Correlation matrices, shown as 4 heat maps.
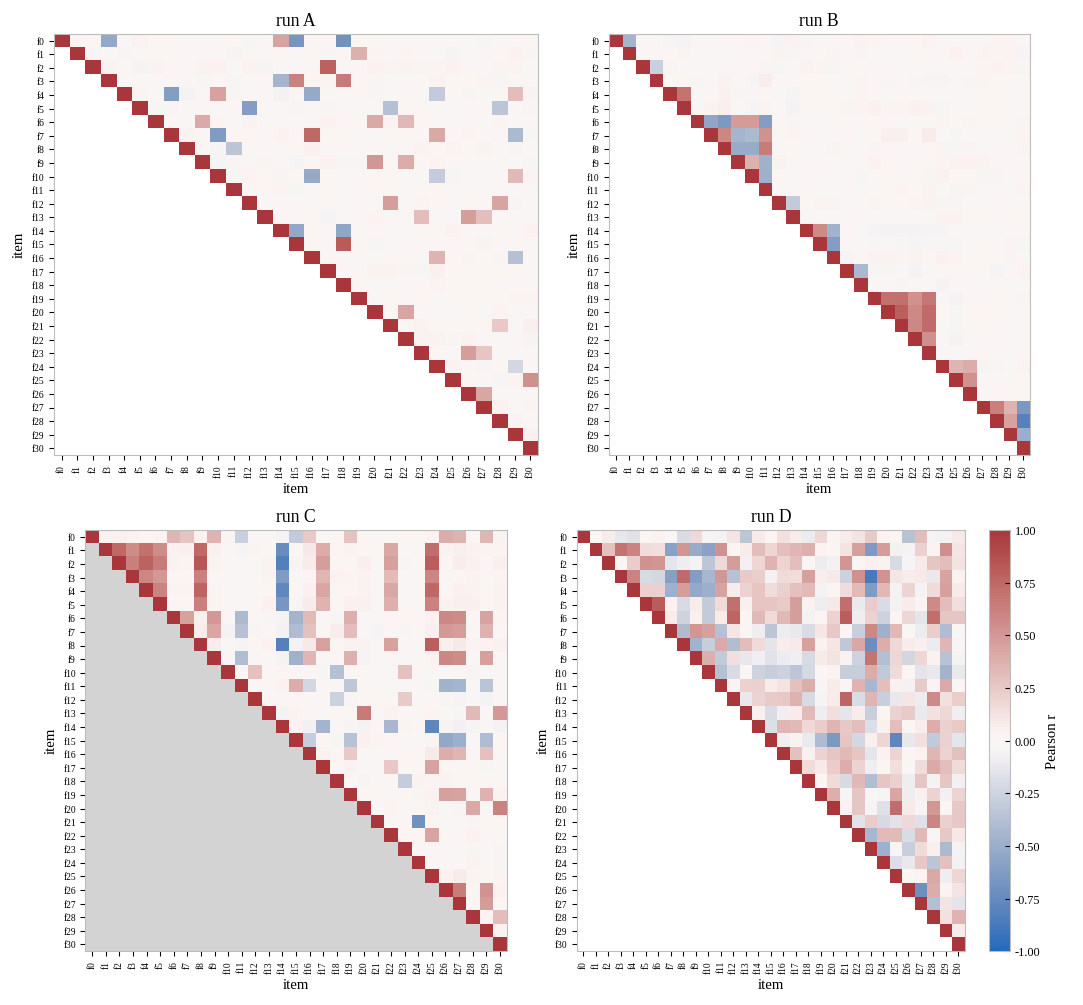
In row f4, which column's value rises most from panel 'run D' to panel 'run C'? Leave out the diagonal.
f25
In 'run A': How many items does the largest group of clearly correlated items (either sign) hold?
6
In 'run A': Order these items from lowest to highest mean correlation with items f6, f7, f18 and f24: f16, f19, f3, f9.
f19, f9, f3, f16
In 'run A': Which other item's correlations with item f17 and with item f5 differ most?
f2
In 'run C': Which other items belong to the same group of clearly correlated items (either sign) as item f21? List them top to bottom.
f24
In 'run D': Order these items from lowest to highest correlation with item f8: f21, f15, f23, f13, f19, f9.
f23, f9, f21, f15, f19, f13
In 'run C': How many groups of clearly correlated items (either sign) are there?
5
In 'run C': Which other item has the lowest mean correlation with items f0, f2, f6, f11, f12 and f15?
f14
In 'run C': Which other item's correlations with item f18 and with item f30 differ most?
f20
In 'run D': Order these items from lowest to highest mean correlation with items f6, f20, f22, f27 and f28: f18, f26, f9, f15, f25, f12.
f15, f26, f9, f18, f12, f25
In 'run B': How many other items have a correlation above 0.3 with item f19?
4
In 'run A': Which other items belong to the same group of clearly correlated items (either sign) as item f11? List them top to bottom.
f8
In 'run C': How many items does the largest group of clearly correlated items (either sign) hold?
11
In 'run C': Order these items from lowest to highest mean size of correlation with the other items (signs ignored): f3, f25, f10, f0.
f10, f0, f3, f25
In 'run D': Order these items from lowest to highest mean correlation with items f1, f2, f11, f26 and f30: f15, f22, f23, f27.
f23, f27, f15, f22
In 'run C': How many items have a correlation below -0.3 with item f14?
9
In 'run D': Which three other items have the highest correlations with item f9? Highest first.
f23, f7, f10
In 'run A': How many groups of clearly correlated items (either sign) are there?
9
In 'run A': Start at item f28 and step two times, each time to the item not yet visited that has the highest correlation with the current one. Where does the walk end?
f21
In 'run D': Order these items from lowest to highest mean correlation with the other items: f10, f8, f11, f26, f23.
f10, f23, f26, f8, f11
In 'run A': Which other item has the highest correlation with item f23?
f26
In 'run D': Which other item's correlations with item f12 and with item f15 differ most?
f28
